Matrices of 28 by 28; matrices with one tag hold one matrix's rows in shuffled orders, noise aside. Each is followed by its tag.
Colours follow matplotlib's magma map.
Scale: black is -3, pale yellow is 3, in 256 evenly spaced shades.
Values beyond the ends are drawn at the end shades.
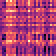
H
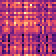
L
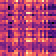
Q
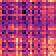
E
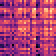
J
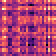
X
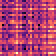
E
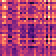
X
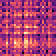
L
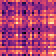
E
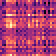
H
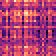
L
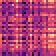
E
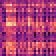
H
